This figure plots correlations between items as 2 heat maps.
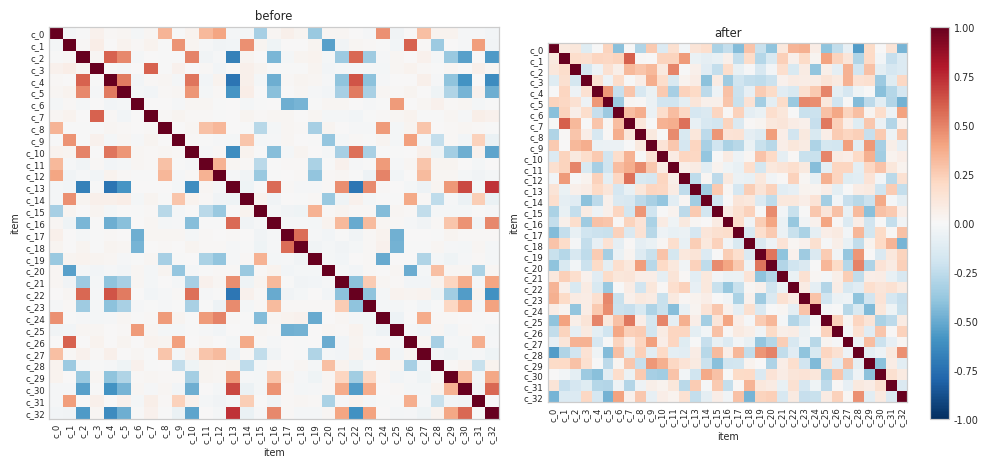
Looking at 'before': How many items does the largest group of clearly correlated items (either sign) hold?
12
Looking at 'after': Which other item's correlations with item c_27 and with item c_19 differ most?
c_20
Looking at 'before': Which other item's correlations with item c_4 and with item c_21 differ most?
c_13
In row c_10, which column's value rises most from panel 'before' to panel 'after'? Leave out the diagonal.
c_13
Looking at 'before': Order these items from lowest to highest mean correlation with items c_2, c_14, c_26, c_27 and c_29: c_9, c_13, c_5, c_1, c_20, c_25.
c_20, c_13, c_25, c_5, c_9, c_1
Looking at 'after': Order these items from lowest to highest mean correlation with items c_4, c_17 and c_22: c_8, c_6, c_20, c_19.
c_8, c_6, c_20, c_19
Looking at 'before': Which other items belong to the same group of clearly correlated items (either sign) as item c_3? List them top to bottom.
c_7
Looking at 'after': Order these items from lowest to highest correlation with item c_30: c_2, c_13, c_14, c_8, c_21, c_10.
c_10, c_13, c_2, c_21, c_8, c_14
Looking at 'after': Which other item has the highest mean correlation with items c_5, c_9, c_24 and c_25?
c_4
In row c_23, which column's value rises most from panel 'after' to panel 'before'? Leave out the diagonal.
c_32
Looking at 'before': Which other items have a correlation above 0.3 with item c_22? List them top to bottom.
c_2, c_4, c_5, c_10
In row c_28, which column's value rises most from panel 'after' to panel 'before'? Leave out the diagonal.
c_0
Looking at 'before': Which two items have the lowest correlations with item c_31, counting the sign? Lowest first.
c_20, c_28
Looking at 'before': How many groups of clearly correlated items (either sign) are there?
5
